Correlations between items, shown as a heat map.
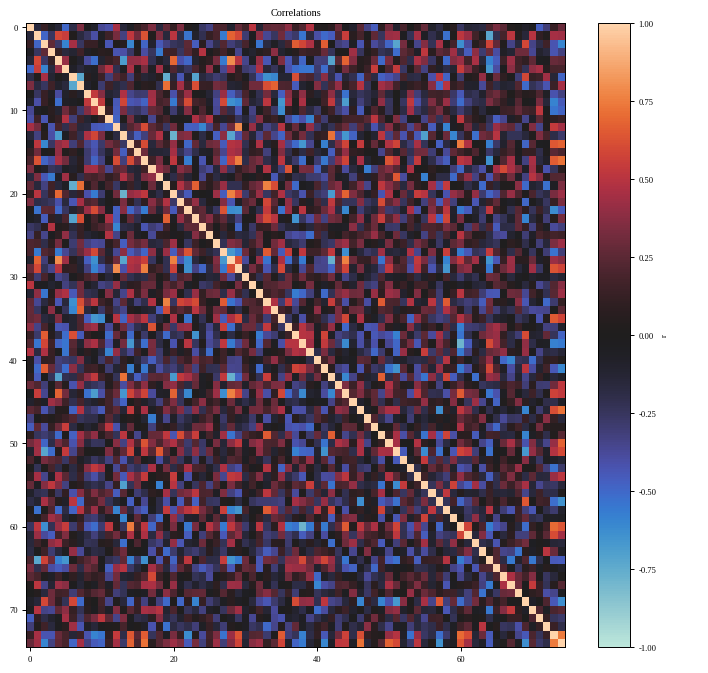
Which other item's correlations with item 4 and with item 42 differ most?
28
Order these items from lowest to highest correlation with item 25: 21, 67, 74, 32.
67, 21, 74, 32
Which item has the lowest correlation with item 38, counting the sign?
60
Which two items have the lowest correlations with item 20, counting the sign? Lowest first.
13, 42
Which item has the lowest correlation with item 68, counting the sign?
63
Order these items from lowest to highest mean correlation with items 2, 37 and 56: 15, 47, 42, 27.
15, 47, 42, 27
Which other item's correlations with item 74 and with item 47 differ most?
50
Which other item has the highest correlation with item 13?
42
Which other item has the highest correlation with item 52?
55
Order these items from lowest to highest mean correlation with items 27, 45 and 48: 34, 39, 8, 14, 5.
39, 14, 8, 5, 34
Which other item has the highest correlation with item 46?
74
